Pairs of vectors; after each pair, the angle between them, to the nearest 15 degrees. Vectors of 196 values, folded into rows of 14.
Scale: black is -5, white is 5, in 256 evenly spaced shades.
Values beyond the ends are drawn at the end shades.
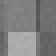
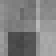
165 degrees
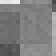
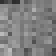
135 degrees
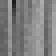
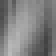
90 degrees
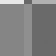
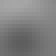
75 degrees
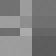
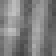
105 degrees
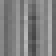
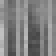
45 degrees
